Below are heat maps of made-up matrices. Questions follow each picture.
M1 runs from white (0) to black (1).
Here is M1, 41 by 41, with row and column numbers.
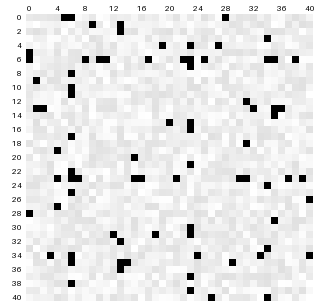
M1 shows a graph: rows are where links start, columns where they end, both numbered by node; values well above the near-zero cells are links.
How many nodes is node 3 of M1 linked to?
1
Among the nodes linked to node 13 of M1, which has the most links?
node 35
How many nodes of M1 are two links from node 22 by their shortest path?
10
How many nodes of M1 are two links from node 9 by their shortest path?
1
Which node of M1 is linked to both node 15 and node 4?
node 23
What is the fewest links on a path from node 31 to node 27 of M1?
3
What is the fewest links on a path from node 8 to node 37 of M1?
3
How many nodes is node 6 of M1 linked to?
11
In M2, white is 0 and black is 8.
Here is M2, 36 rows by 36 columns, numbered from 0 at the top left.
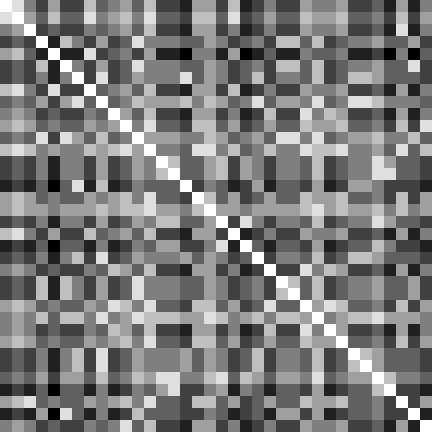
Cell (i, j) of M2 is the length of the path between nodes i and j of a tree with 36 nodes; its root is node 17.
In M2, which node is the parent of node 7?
1
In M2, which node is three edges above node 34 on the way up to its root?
26
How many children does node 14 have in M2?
1
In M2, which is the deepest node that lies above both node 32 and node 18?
31
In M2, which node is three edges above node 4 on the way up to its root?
12
